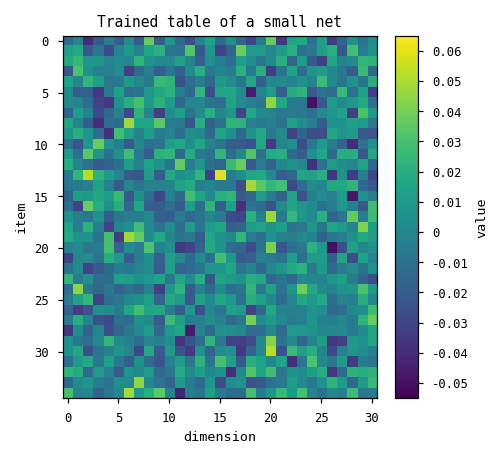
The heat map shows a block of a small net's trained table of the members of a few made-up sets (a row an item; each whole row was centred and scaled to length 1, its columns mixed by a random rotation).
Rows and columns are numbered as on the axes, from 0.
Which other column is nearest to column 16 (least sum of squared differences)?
27
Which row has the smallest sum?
0
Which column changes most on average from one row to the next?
18
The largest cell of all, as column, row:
15, 13
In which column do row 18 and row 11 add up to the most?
2
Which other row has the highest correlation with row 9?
23
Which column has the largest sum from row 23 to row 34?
20
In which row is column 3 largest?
10
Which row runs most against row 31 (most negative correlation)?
1
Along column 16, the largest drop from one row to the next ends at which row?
32
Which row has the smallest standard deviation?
22
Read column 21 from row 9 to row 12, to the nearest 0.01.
0 0 0.02 0
